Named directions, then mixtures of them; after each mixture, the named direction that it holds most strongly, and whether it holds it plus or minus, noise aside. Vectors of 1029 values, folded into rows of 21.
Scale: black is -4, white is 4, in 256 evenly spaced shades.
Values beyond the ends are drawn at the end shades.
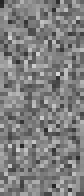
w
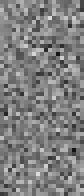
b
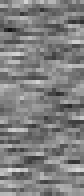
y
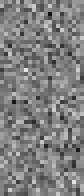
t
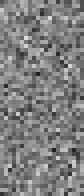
b, plus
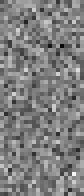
t, plus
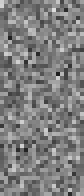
w, minus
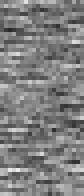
y, plus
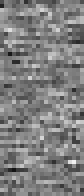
y, minus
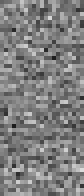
b, plus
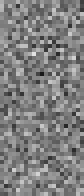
b, plus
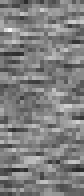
y, minus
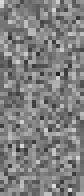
w, minus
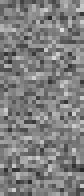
b, minus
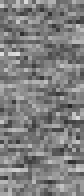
y, plus
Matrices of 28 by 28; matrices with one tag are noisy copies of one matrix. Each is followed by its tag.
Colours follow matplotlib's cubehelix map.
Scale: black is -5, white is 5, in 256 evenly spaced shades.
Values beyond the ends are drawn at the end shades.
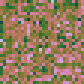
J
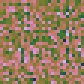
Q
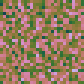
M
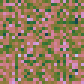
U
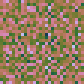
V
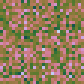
Q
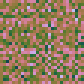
V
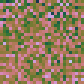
U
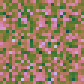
M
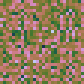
Q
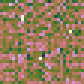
U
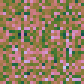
Q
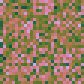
J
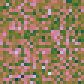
Q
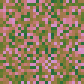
V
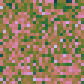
J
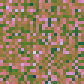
V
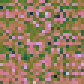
U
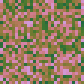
J
